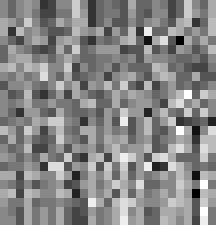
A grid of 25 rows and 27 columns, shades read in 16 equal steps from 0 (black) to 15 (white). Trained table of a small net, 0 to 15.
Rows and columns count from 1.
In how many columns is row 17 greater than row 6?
13
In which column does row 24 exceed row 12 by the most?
26
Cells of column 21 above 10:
5
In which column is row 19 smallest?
20
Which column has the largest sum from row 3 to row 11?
4
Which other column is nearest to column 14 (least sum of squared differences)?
8
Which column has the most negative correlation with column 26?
3
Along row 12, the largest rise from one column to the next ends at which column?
22
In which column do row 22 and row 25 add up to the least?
25
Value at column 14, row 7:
7
